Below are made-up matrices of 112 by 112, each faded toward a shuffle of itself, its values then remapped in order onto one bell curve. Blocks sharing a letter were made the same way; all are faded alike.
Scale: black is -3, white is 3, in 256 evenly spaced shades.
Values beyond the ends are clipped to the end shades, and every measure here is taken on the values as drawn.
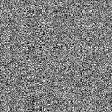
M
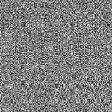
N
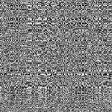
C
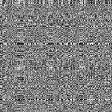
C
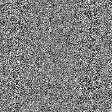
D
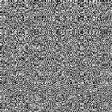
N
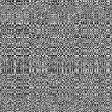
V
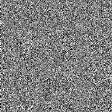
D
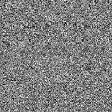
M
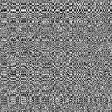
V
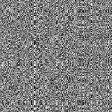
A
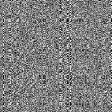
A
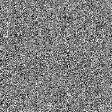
D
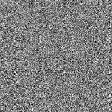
M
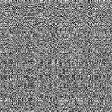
N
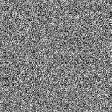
M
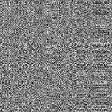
N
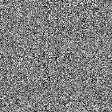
D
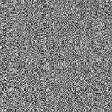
N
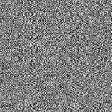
N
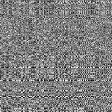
C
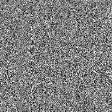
D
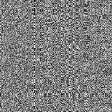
A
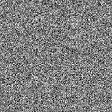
M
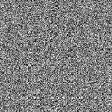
M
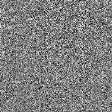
D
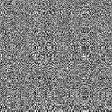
N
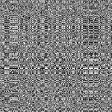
V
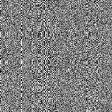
A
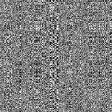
A
